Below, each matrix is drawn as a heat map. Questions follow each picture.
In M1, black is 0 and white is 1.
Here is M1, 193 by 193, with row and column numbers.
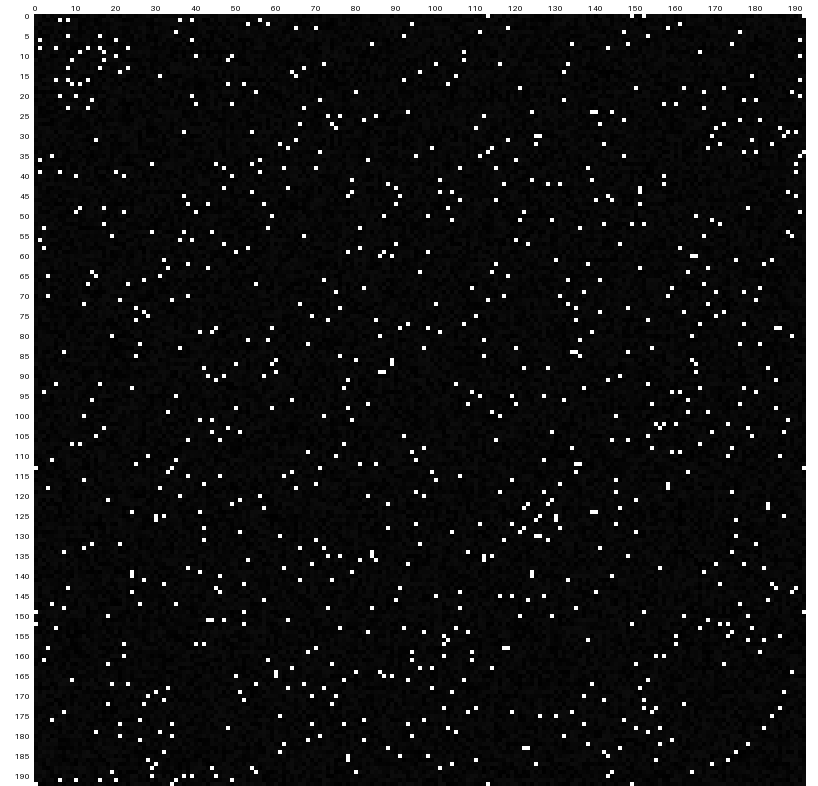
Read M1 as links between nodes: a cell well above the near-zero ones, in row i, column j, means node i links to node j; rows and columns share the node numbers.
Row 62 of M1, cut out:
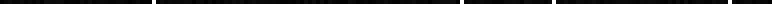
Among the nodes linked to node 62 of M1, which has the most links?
node 38
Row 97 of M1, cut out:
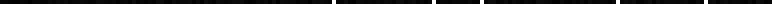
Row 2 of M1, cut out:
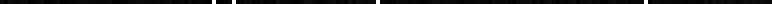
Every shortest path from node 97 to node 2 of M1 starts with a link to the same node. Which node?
node 176
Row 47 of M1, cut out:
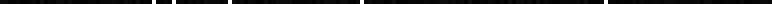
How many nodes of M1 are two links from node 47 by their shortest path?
10
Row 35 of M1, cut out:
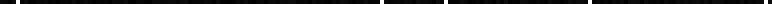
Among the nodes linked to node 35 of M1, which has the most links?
node 191
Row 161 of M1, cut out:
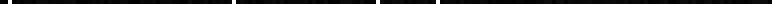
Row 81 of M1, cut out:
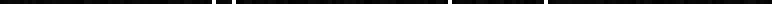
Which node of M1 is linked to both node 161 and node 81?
node 58
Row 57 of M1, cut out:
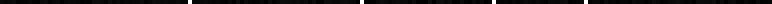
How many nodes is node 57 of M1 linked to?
4
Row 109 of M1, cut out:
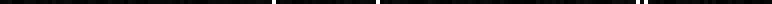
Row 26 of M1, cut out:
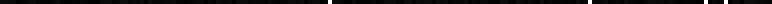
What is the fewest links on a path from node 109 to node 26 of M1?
3
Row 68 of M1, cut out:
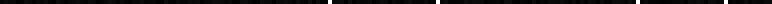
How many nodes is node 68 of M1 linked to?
4
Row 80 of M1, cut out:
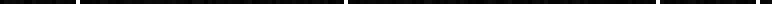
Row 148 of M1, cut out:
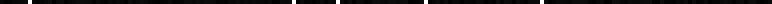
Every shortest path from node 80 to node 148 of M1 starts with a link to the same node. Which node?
node 189
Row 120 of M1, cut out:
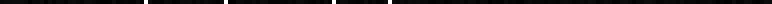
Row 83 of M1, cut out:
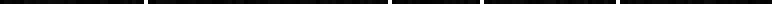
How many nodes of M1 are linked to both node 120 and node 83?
2
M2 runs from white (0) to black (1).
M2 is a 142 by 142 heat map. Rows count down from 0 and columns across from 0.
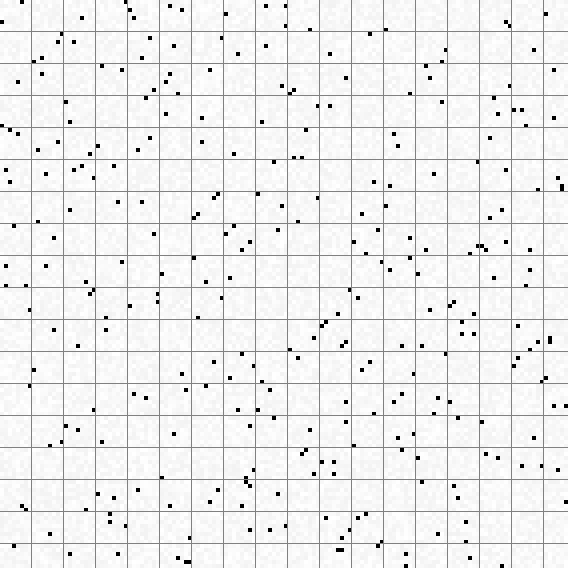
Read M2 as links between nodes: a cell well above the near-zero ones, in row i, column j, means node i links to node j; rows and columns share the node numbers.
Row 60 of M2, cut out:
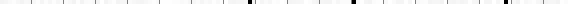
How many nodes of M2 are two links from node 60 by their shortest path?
6
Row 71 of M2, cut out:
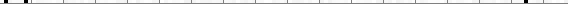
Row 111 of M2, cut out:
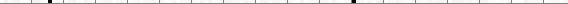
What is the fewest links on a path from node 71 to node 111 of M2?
6
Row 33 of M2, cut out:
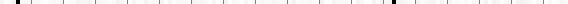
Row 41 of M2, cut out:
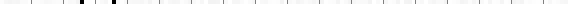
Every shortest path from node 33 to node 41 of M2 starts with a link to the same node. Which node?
node 4
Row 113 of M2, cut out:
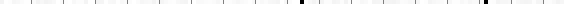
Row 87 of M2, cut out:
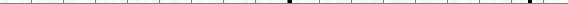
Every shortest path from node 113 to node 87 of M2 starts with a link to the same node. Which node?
node 121
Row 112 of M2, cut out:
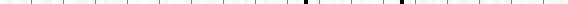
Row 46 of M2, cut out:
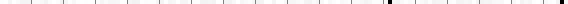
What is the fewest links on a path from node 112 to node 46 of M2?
7
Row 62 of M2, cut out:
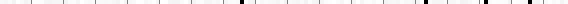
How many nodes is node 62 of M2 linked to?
4
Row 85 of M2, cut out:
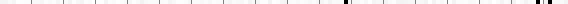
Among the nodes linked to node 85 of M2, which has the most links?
node 86
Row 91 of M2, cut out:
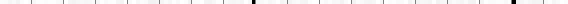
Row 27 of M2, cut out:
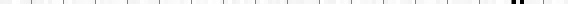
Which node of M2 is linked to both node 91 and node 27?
node 128
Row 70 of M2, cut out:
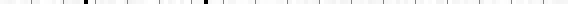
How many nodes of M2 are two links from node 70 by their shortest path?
2
